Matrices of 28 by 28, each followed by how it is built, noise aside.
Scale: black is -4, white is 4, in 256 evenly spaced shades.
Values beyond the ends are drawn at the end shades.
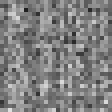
blocks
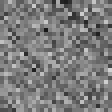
Toeplitz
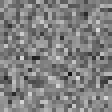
blocks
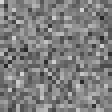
noise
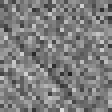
Toeplitz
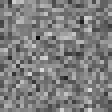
blocks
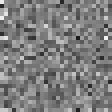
low rank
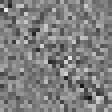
banded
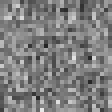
blocks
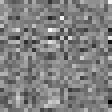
low rank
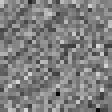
Hankel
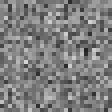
blocks
